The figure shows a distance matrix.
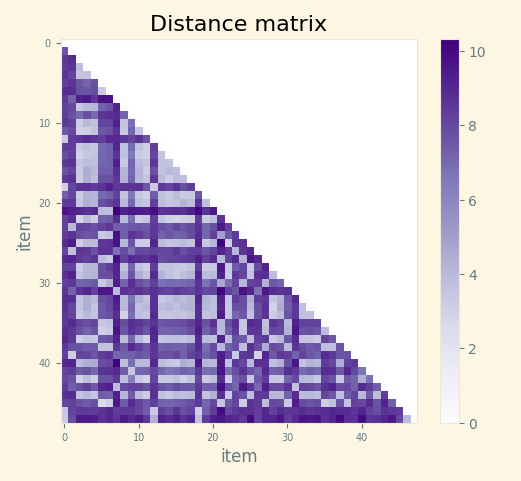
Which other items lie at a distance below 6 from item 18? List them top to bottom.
0, 12, 46, 47
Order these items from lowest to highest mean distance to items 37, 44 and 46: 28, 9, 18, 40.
28, 40, 18, 9
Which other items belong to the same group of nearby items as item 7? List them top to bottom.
31, 43
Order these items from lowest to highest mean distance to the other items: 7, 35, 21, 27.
35, 27, 21, 7
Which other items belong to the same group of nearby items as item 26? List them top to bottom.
1, 23, 39
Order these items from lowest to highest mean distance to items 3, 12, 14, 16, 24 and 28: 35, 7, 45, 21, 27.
45, 35, 27, 21, 7
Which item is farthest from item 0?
21
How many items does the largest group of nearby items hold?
24
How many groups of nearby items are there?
6
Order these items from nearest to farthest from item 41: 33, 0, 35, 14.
14, 33, 0, 35
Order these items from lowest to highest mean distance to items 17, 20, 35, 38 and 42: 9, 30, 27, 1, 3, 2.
2, 3, 30, 27, 9, 1
